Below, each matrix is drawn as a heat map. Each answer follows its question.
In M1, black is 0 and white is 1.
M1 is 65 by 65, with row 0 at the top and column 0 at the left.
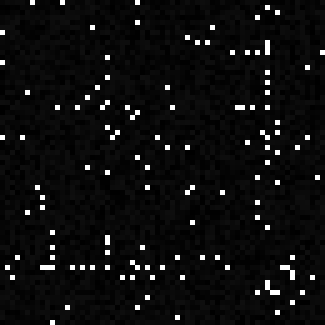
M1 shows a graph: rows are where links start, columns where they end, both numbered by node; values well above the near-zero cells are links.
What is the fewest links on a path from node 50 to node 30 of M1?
7
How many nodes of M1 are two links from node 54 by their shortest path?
3
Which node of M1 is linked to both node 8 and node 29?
node 53
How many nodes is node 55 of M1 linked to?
7
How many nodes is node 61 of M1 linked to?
2
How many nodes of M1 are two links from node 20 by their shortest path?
8
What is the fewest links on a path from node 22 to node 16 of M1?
3
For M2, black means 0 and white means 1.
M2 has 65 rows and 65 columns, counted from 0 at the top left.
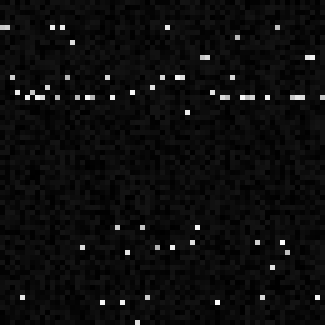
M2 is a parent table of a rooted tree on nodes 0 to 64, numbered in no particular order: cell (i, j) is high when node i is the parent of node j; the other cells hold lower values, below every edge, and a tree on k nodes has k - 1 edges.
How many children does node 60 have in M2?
3
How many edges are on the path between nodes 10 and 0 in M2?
2
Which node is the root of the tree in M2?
19
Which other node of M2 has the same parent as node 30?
9
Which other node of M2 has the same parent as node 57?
25
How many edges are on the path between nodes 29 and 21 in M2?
4
